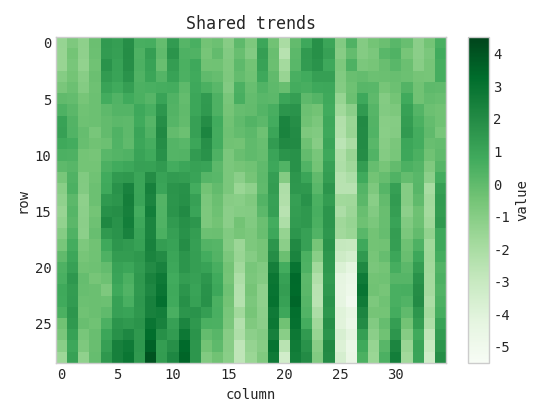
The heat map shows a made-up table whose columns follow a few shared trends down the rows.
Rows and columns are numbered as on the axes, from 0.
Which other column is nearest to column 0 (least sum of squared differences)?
31
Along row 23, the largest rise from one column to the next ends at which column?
27
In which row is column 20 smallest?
28
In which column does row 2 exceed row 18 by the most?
26
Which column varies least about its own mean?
3
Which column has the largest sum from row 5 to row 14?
21
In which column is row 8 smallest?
25
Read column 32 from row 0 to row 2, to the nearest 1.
-1 -1 -1
